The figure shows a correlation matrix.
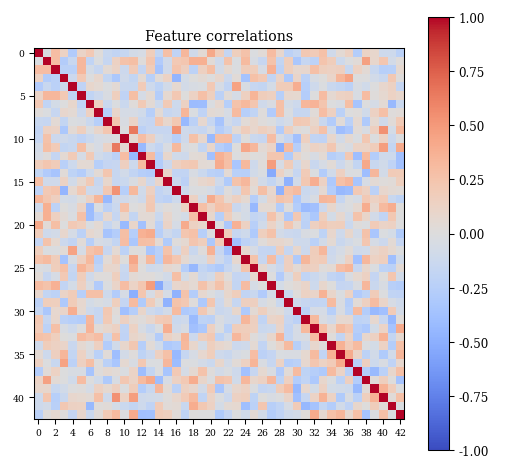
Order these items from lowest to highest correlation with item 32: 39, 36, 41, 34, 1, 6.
41, 1, 39, 34, 36, 6
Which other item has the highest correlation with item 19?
1
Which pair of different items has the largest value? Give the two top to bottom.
9, 11
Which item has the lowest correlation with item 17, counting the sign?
8
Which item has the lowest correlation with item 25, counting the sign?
18
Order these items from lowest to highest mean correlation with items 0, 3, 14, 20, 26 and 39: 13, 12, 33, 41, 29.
12, 13, 29, 33, 41
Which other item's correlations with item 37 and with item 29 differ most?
39
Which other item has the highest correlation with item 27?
13
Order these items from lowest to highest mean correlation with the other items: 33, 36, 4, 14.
14, 4, 36, 33
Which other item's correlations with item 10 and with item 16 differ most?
30
